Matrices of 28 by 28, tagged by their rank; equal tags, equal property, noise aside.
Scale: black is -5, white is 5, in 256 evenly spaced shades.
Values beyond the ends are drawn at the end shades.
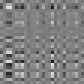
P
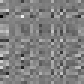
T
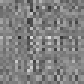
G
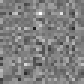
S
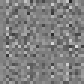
S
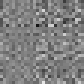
G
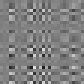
P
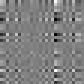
P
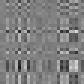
P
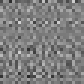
G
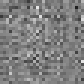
S
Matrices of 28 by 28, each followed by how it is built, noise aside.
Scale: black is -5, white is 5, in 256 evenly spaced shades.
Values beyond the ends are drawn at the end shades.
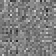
low rank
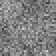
smooth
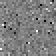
sparse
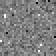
sparse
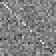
diagonal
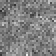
smooth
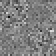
block diagonal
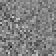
lower triangular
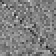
diagonal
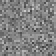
noise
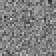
noise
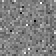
sparse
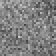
smooth
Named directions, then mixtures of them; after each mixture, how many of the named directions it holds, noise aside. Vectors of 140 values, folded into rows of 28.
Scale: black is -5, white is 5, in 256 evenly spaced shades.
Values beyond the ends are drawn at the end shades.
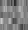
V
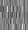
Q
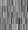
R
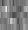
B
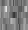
one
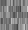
four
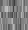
three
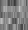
one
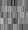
one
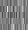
one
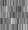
three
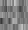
one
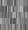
three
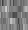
one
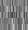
three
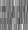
three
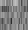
three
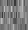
two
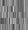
three
